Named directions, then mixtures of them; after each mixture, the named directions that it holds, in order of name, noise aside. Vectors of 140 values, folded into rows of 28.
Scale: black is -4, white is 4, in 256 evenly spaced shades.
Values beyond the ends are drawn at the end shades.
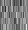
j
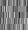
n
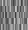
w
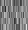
j.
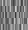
w.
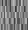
w.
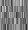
j.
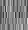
n, w.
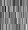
j, w.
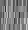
j, n.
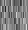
j.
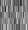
j.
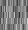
n.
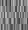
w.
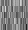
j.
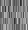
j.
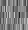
n.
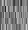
j, w.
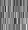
j, n.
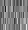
j, n.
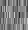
n.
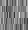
n.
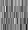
j, n.
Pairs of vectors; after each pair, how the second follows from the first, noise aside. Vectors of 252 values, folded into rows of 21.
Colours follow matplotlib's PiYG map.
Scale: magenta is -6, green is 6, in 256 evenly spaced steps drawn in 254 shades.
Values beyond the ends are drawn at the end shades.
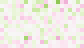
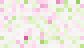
sign-scrambled.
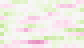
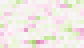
sign-scrambled.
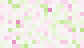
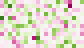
reversed, scaled up.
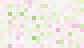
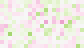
shuffled.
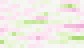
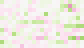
sign-scrambled.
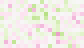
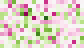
reversed, scaled up.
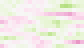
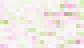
sign-scrambled.
